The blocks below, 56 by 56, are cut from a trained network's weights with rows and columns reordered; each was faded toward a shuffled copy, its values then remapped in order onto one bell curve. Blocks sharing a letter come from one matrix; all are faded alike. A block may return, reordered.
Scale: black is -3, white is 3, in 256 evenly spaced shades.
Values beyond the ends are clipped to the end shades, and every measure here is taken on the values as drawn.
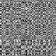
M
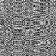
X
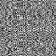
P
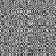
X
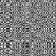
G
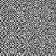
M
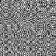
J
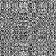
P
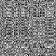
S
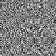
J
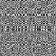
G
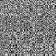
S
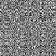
J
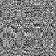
P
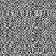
X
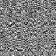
S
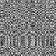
X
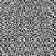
M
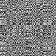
S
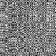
J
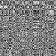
P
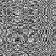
J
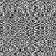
S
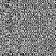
P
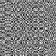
X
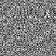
P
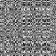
M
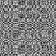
X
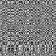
M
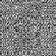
J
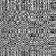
J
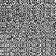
S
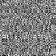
P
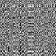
G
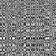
G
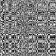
G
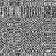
X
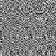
P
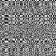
G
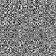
S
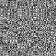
S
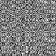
P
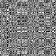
G
